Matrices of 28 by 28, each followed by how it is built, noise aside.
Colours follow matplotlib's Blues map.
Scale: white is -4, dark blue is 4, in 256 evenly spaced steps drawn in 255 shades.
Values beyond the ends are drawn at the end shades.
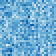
blocks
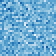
diagonal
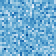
noise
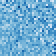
upper triangular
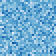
noise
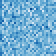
repeating rows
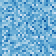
repeating rows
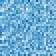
repeating rows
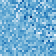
upper triangular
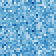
repeating rows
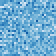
noise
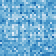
blocks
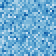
repeating rows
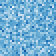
noise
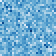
diagonal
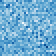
diagonal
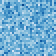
noise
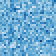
noise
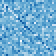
diagonal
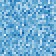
noise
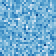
diagonal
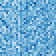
repeating rows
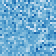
upper triangular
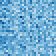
blocks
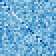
diagonal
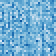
blocks
